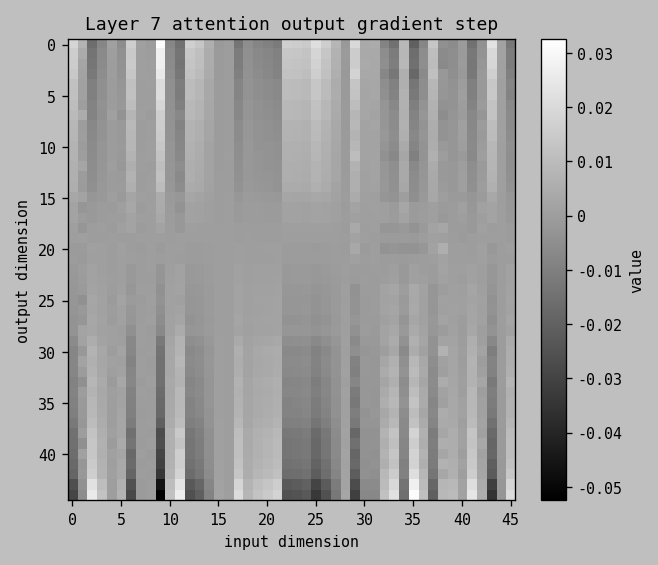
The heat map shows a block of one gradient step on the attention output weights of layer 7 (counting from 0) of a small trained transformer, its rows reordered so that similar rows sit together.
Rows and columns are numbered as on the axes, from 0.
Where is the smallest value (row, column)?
44, 9
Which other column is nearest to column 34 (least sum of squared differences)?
27
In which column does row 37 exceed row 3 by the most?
35
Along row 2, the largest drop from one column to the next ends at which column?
10
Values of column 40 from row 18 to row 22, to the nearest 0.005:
0 0 0 0 0
